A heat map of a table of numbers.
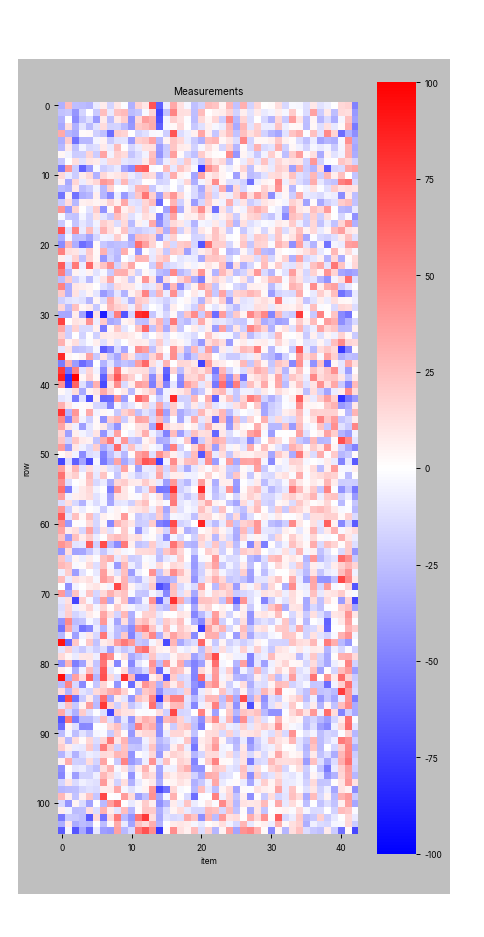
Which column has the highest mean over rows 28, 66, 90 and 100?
31
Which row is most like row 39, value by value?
38
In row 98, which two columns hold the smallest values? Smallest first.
14, 15
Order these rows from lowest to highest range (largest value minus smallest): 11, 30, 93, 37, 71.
93, 11, 37, 71, 30
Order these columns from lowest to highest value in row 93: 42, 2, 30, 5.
2, 42, 5, 30
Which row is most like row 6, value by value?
90
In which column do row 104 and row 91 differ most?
40
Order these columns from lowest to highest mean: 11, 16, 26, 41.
11, 26, 41, 16
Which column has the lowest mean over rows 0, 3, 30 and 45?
4
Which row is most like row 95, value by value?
25
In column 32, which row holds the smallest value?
16
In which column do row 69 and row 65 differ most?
8
